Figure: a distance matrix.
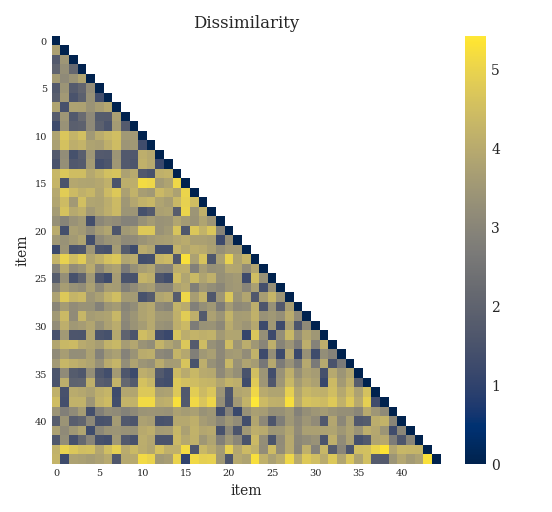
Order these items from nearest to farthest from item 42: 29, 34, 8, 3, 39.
8, 3, 39, 29, 34
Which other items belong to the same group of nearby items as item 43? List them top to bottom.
16, 32, 34
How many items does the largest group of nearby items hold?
16
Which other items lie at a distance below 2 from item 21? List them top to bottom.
4, 19, 39, 41
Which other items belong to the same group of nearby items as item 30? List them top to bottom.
24, 26, 28, 33
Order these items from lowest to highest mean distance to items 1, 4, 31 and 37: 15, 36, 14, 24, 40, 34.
15, 40, 36, 24, 34, 14
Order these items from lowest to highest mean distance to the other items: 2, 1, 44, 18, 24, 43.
2, 24, 1, 18, 44, 43
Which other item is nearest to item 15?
44
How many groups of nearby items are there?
7
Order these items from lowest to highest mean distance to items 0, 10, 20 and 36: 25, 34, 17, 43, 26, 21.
25, 26, 21, 34, 17, 43
